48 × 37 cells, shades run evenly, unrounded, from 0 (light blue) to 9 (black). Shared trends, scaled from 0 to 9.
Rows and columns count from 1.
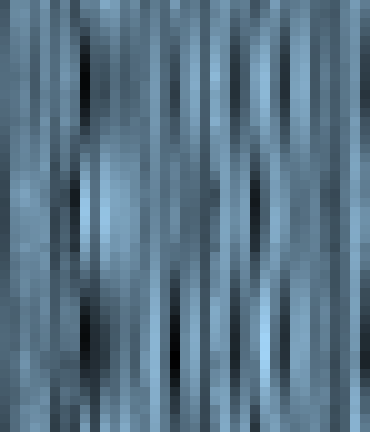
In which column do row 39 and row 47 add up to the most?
18
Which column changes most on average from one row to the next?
9
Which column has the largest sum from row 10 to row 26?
8
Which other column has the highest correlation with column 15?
16
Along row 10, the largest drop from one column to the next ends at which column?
30
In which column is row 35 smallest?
27
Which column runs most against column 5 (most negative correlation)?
15
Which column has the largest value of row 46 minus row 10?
26
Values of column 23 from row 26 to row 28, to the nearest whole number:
2 2 2
